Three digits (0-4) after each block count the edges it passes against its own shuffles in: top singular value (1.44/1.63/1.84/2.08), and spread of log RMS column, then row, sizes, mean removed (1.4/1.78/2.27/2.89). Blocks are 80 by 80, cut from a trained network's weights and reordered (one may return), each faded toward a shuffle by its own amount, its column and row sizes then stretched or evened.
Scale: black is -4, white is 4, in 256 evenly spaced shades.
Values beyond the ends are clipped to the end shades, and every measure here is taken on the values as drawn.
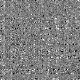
0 1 3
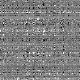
4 3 3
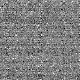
2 2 0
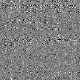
1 3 4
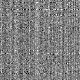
4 0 3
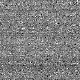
1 1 1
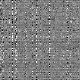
3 4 1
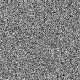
2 0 0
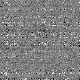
1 2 4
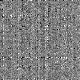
3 2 3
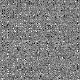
0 3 1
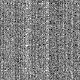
4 1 2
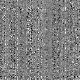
2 4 1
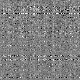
2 0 4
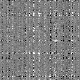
3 4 3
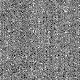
0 1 1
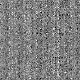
2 3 1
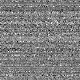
3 0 3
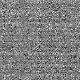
1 3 0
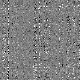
1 4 0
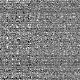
3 3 1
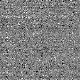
0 2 1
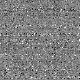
0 1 3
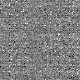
1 3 1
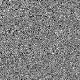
1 0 2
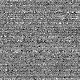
3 0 3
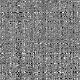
2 2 3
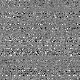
0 1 4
